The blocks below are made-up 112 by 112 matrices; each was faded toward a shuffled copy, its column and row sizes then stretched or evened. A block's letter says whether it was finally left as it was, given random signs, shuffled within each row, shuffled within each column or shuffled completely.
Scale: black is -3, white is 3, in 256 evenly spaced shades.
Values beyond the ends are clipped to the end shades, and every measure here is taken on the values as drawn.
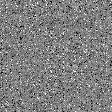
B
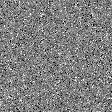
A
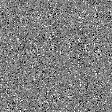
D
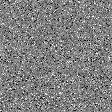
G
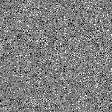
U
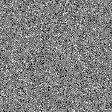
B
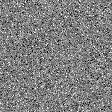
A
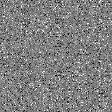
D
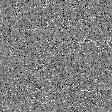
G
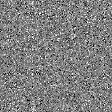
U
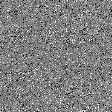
D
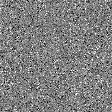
B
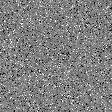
A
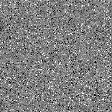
U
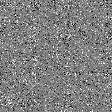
D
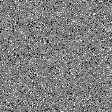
D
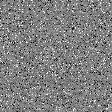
G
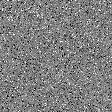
A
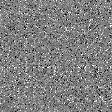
U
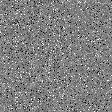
B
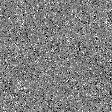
B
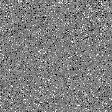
D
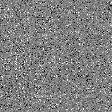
U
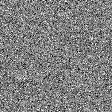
A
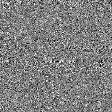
U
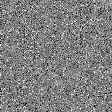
B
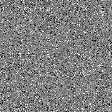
U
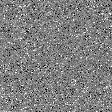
G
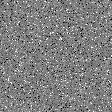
A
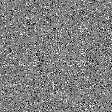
D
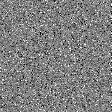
B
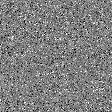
G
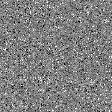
D
